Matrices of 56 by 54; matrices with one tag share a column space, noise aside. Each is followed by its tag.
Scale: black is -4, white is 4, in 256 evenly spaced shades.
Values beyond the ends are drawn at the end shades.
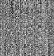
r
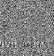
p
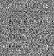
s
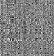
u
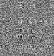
s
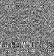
p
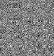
s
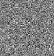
s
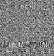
p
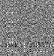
p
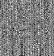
r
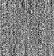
r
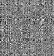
u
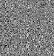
s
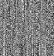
r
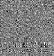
p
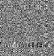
p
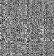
u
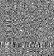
p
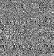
s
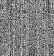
r
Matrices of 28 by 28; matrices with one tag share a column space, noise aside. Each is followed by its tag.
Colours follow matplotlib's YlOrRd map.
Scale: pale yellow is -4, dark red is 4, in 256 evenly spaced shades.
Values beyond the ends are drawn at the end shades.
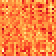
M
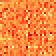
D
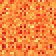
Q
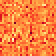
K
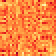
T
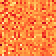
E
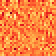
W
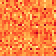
W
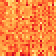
T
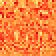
W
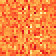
Q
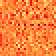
W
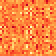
Q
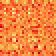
Q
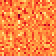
W
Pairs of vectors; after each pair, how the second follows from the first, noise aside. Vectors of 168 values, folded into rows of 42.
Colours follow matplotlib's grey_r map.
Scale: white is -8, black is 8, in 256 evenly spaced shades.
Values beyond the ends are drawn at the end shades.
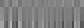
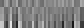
scaled up.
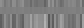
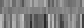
negated, scaled up.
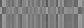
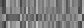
reversed, negated, scaled up.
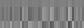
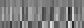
negated, scaled up.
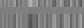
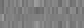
wrapped around, negated, shrunk.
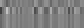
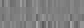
wrapped around, negated, shrunk.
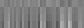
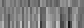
negated, scaled up.
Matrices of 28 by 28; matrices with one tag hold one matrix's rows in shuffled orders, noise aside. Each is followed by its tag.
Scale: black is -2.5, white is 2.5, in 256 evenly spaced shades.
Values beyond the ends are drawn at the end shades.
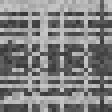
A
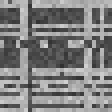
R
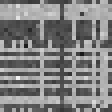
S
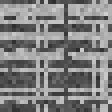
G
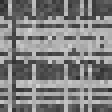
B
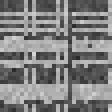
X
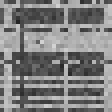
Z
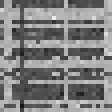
Z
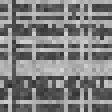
B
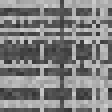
S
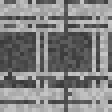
G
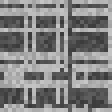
X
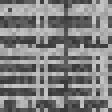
G
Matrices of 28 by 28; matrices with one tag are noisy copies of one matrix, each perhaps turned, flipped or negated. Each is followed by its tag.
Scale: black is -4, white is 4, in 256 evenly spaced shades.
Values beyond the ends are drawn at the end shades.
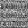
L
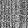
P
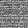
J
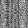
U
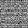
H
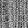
P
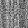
U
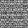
H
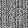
J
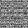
H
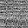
P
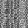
U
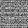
H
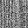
P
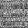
L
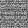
H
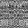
U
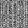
H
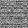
H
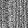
P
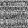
L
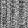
L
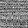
P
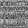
L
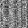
L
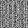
H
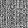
J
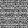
H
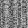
L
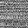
P
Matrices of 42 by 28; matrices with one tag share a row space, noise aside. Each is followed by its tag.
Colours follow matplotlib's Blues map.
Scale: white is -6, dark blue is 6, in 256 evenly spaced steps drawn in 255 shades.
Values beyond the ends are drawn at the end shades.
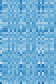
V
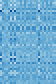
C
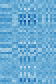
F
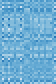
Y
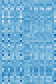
Y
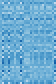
Y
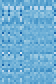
Y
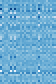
C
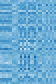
F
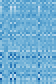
C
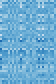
V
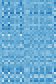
Y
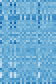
C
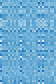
V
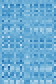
Y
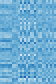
F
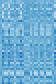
Y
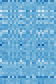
V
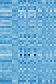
F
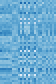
F
